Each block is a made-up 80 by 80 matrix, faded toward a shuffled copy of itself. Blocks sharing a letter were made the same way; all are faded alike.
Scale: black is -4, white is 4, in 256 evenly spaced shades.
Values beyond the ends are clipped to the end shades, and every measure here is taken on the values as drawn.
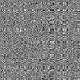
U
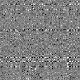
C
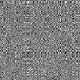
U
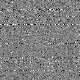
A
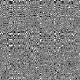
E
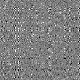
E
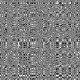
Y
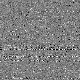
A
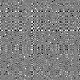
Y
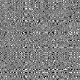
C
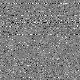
A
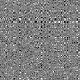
E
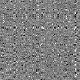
E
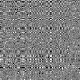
Y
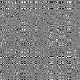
Y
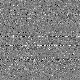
A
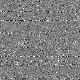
A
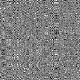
E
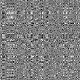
C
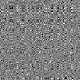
E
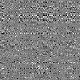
C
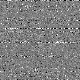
A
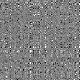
E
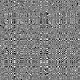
Y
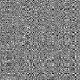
U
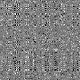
E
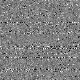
A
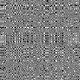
Y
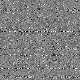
A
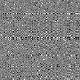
C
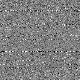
A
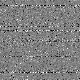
A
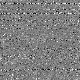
A
